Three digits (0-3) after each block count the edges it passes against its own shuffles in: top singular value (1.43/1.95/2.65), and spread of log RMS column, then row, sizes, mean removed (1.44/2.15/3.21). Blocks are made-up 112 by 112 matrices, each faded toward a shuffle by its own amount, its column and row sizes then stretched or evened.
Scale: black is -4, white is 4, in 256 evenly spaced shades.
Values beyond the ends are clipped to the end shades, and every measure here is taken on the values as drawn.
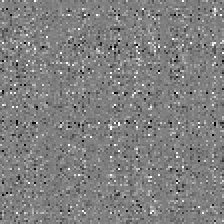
0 2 2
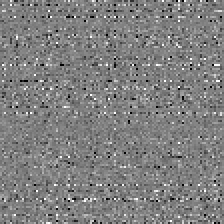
0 2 3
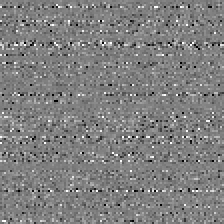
0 0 3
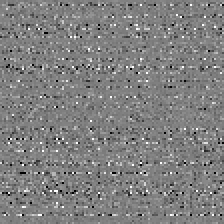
0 1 3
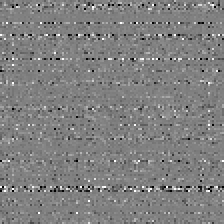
1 1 3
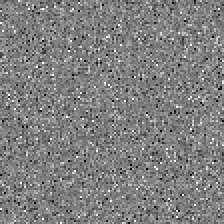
1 0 0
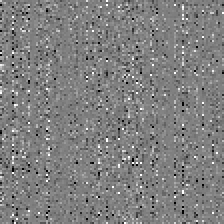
0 3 0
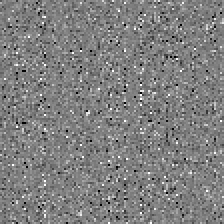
0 2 0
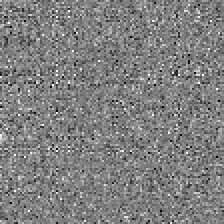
2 2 1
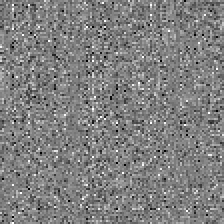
2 2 1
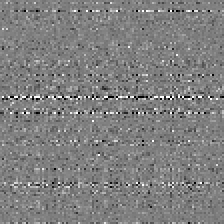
3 1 3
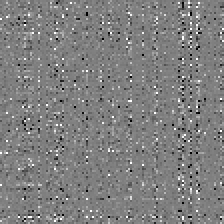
2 3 2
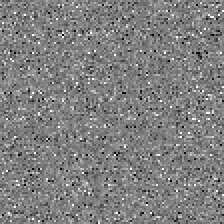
0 0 2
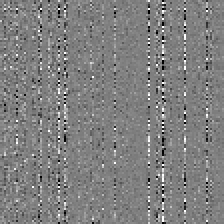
3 3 0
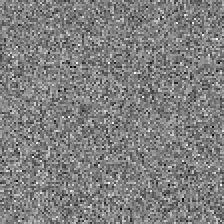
0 0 1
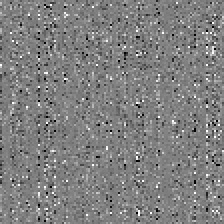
1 3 1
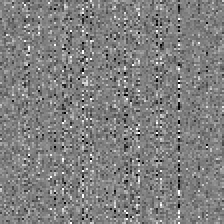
2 3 0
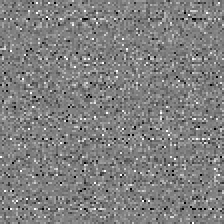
2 0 2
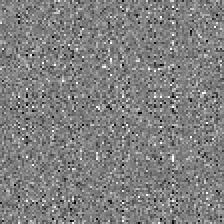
2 2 1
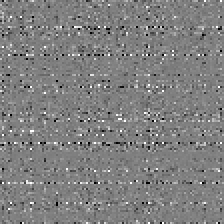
1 2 3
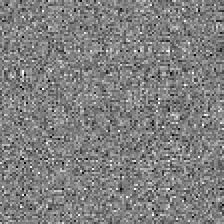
2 1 1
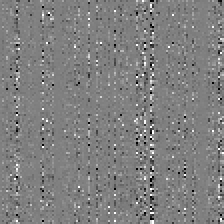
2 3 1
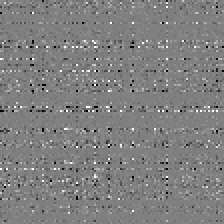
1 2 3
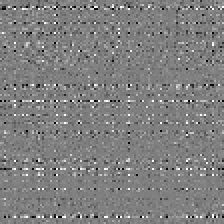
3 2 3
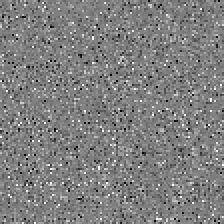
1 0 1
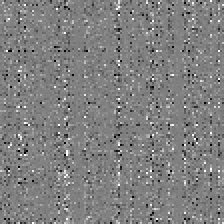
1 3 2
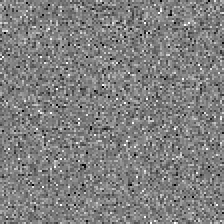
2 0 0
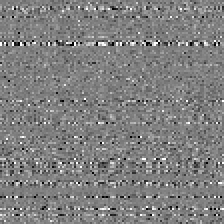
3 0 3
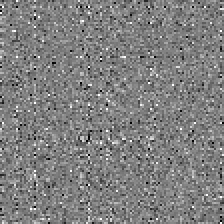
2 2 1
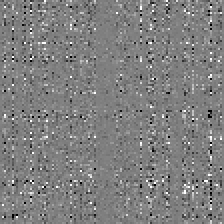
1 3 2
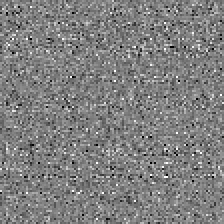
1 1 2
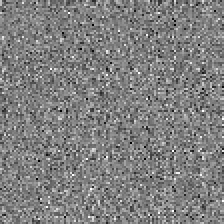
2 1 1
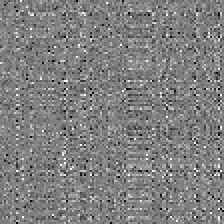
3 2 2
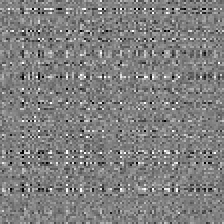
3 2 3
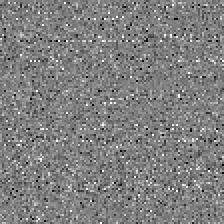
0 0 2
